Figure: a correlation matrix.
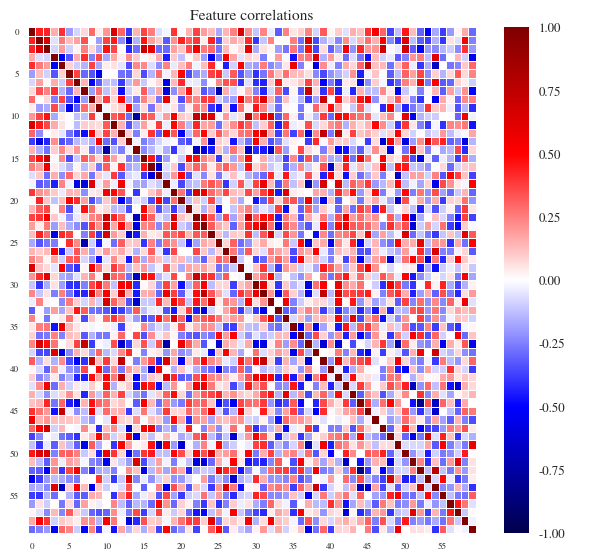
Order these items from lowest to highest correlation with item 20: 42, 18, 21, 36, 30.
30, 18, 36, 21, 42
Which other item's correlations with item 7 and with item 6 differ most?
25
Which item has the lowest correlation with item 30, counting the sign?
37
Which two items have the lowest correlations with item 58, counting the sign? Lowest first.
13, 14
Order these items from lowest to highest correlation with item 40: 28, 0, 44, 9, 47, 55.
47, 55, 0, 44, 28, 9
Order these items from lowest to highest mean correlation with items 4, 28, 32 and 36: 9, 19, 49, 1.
9, 49, 1, 19
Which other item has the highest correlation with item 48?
53
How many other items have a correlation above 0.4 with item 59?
3
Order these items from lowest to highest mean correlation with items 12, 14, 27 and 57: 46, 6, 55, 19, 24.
55, 24, 19, 6, 46
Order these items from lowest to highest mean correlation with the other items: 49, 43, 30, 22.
49, 30, 43, 22
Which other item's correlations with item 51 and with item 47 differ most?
2
